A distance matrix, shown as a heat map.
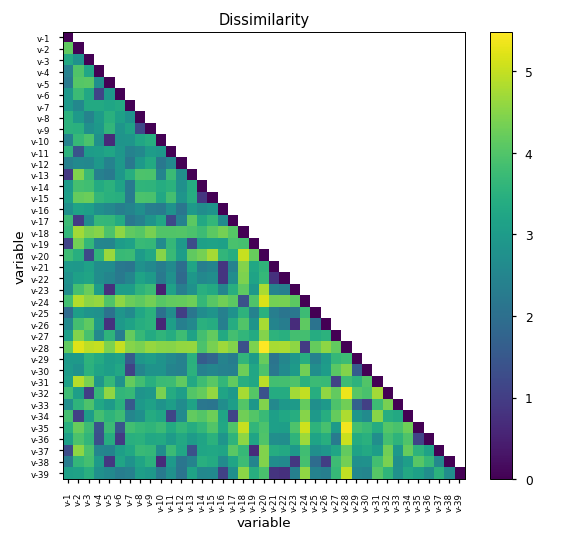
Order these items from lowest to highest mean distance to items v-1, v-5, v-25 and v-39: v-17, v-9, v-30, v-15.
v-30, v-15, v-17, v-9
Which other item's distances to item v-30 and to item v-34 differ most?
v-33
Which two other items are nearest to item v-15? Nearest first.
v-14, v-29
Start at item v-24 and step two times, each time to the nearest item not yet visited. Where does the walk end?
v-18
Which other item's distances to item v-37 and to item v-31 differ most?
v-19
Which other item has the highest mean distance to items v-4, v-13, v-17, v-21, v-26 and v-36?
v-28
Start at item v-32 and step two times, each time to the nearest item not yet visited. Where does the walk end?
v-20
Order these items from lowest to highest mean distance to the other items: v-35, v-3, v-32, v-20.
v-3, v-35, v-32, v-20
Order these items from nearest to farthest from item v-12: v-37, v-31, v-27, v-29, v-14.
v-29, v-14, v-37, v-27, v-31
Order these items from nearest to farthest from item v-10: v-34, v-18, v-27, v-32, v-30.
v-30, v-34, v-27, v-18, v-32
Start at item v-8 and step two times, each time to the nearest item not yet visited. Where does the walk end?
v-16
